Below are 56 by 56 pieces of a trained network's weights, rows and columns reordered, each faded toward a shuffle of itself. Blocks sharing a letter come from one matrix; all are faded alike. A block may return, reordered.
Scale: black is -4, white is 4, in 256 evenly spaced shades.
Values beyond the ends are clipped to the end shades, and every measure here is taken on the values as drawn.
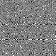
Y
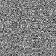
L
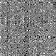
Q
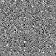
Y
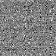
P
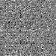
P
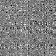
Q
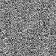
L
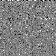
Y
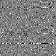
Y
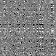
P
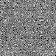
P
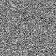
L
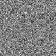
L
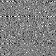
Y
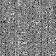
Q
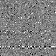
Y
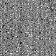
Q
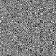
Y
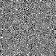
Y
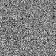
L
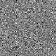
Y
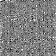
Q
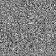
L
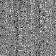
Q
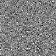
Y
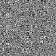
Y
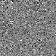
Y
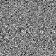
L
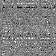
P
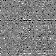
P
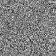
L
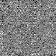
P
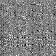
Q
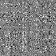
Q
